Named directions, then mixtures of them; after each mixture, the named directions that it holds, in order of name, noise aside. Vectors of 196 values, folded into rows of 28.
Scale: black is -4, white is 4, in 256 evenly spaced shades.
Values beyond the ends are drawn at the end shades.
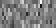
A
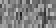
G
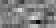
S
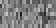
G.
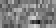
A, S.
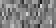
A.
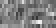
G, S.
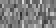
A, G.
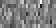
A.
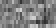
G, S.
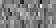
A, S.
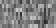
G, S.
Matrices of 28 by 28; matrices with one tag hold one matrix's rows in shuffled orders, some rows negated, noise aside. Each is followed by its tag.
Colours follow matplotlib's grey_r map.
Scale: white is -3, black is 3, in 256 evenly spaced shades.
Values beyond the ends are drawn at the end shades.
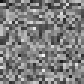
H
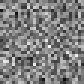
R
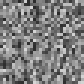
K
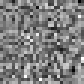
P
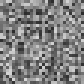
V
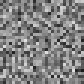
K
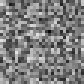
H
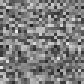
H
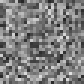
H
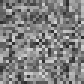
V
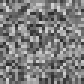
H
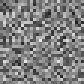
K
